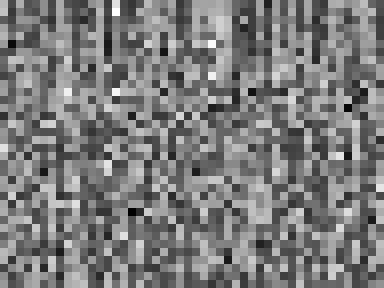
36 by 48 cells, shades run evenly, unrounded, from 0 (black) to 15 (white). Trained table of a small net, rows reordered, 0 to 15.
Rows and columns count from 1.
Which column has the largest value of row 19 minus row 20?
14
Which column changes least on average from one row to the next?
13
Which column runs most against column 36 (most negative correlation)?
1
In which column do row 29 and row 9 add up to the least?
12
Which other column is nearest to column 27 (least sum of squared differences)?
25
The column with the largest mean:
9
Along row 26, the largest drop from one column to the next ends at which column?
11
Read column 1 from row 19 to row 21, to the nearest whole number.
13 10 6
